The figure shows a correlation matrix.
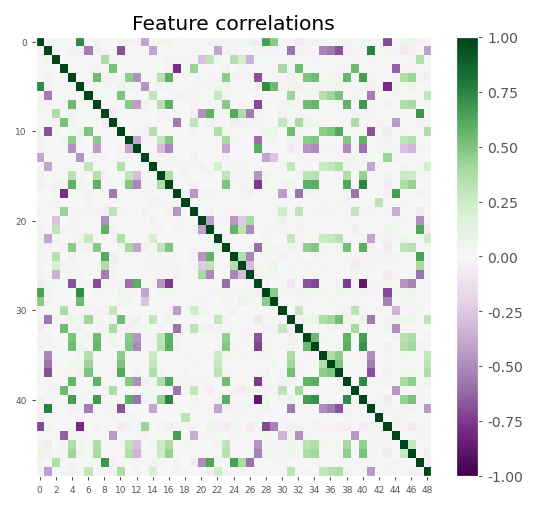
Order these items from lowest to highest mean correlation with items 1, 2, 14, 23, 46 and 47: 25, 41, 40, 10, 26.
26, 10, 41, 25, 40
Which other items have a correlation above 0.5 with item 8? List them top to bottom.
21, 24, 47
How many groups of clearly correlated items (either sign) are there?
6
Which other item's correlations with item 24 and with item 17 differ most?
3
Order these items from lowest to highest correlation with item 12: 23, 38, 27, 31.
38, 23, 31, 27
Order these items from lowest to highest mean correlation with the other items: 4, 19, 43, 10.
43, 19, 10, 4
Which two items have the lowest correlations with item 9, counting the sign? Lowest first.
17, 44
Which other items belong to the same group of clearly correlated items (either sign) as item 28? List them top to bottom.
0, 5, 13, 29, 43
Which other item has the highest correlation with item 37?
10
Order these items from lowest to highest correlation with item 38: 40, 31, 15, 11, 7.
31, 15, 11, 7, 40
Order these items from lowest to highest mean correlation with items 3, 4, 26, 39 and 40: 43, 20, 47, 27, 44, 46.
27, 44, 47, 43, 20, 46
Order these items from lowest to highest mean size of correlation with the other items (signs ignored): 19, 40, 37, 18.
18, 19, 37, 40
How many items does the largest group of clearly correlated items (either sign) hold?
14
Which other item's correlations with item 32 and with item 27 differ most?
40
